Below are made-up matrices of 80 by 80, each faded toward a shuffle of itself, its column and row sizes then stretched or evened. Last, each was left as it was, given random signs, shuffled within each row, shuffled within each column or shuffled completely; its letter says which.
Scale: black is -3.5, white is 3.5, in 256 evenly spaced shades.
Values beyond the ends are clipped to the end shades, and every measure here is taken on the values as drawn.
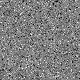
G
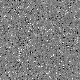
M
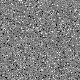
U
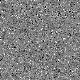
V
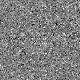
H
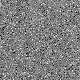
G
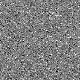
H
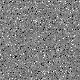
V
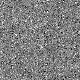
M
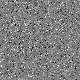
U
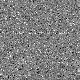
U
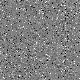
M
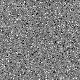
G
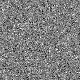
U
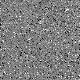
V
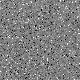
G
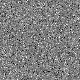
G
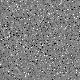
U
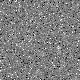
G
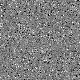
U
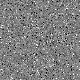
V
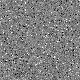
G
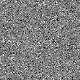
H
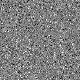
H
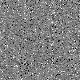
M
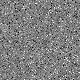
G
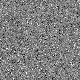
G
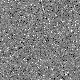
G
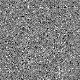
V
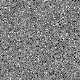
V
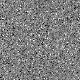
V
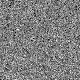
G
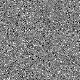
V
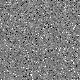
M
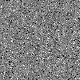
M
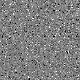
H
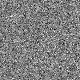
G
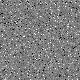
G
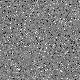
U
